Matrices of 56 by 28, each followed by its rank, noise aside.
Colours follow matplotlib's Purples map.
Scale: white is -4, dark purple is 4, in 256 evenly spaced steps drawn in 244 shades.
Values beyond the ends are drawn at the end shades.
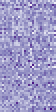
seven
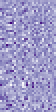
five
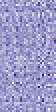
five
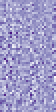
six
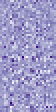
five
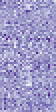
seven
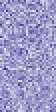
eight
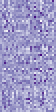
six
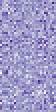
five
